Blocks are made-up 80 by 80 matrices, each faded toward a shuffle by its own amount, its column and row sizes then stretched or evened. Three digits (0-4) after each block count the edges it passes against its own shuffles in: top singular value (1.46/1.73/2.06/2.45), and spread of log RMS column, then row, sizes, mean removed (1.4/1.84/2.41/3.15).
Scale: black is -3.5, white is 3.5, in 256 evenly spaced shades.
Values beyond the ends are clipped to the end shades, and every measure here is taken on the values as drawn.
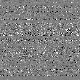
0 0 4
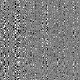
4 4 0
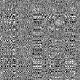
4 3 3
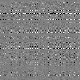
4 2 4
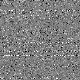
0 0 3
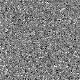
1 0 2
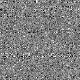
1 1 3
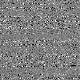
0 0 4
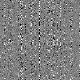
3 4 0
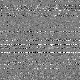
3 0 4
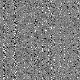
2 3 0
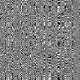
4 4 0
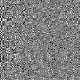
3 3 0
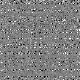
0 2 4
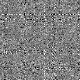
1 2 3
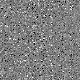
0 2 2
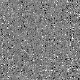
1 3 1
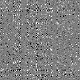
3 3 2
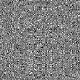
3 1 1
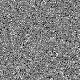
2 0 0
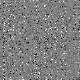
1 3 1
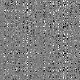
1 4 2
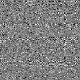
3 1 3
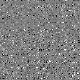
0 2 3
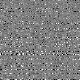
2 2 4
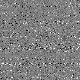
0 0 3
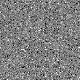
1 0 1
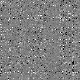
1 3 2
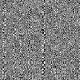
3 3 0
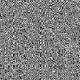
3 3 1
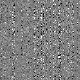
1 4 1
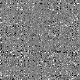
0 3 3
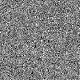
1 1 0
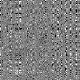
4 4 2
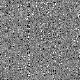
1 3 0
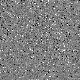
0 0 2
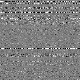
4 0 4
